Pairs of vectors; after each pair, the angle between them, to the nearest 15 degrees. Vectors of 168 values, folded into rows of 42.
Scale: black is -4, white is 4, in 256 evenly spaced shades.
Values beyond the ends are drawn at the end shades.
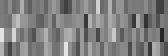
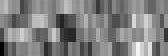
120 degrees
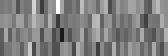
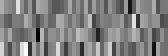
120 degrees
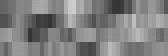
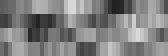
15 degrees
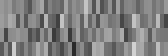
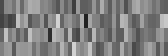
135 degrees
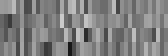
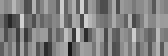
30 degrees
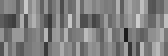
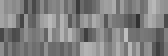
135 degrees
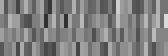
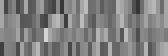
45 degrees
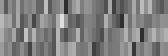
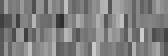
150 degrees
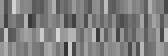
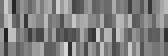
135 degrees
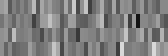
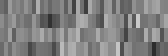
150 degrees
